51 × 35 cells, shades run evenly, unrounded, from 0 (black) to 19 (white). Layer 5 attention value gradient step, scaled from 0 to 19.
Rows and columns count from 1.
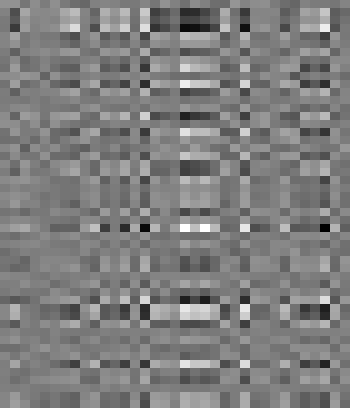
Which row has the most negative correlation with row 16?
18
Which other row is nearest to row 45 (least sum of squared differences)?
47
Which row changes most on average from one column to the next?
29
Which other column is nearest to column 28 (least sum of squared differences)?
9
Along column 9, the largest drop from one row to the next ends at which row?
19
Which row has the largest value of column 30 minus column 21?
38
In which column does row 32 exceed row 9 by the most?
15
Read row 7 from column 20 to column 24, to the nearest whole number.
7 7 8 11 10
